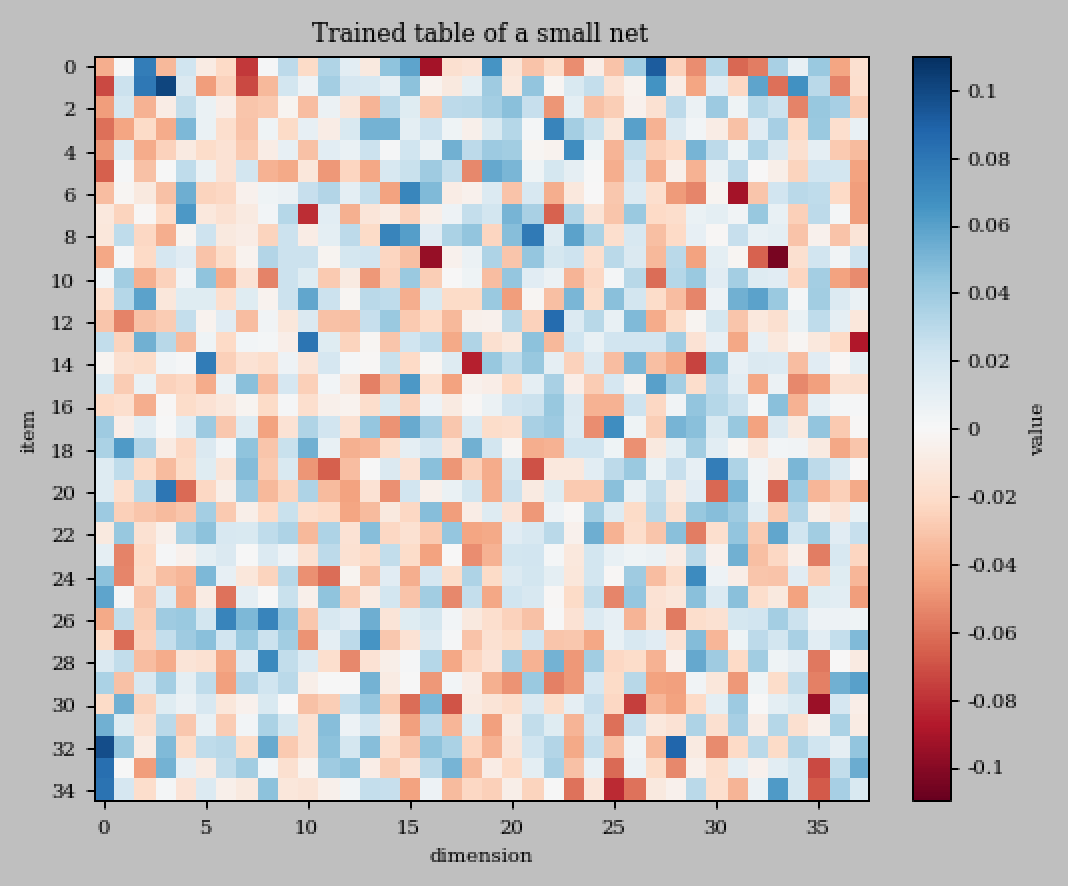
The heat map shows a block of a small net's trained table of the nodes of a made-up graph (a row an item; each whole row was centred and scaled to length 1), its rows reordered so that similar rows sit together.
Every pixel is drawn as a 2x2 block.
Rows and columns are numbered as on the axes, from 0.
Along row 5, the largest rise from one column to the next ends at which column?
19
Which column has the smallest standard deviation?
9
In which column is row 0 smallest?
16
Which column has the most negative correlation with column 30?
3
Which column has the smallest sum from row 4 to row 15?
37
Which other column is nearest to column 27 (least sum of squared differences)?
2
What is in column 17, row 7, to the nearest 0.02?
0
